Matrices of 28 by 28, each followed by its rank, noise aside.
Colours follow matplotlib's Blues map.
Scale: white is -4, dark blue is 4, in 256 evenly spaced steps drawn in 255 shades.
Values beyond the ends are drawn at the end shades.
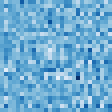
five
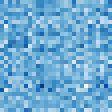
five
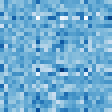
three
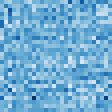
five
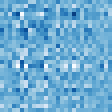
three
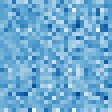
four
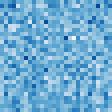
six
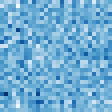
five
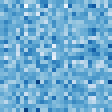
four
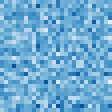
five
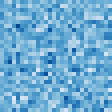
seven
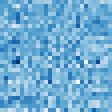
five
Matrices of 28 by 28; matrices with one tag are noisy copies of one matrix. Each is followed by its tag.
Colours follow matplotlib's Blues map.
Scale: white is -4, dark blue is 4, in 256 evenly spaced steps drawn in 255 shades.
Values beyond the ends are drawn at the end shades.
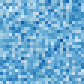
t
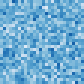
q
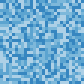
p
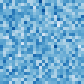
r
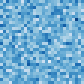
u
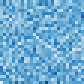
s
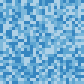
r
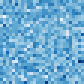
s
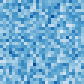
p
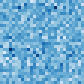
p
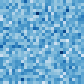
t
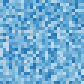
p
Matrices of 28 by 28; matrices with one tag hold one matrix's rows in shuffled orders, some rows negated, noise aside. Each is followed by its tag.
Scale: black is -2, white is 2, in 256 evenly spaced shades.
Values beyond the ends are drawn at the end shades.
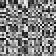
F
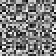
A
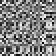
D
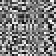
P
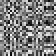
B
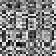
A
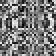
P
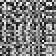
D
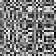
B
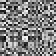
F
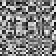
A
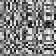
B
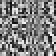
P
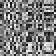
B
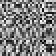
D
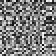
D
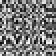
D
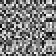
D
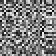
D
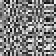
B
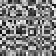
A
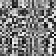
P
